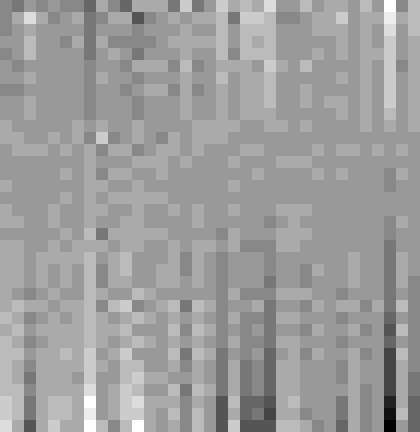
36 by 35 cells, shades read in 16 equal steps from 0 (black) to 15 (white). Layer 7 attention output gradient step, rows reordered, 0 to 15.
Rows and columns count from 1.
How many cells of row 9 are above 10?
2
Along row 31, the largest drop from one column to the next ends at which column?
33
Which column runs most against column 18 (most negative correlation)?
13
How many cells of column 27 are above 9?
9
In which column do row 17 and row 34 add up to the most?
8
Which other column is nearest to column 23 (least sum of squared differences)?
19
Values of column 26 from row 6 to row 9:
11 9 10 10
